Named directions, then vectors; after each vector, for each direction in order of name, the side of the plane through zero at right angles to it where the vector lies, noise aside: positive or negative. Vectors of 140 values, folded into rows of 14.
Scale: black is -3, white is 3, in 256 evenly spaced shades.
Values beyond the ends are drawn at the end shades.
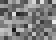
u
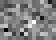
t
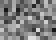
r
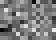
negative, positive, negative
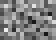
negative, negative, positive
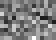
positive, positive, negative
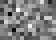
negative, positive, positive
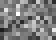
negative, positive, negative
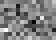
positive, negative, positive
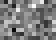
negative, positive, positive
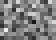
negative, negative, positive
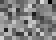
positive, positive, positive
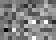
positive, positive, negative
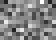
negative, positive, positive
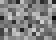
negative, negative, negative
